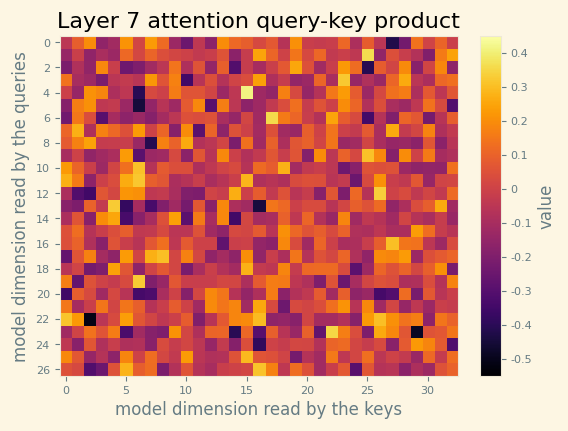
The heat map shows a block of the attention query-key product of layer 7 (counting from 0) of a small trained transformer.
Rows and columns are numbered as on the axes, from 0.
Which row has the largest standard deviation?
23
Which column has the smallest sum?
24
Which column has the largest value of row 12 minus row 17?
14
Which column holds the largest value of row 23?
22
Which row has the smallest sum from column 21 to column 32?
20
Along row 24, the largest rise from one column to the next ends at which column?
17
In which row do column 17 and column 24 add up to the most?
6
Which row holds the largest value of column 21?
9
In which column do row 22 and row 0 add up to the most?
5
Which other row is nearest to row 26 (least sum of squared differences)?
1
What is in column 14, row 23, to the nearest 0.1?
-0.4
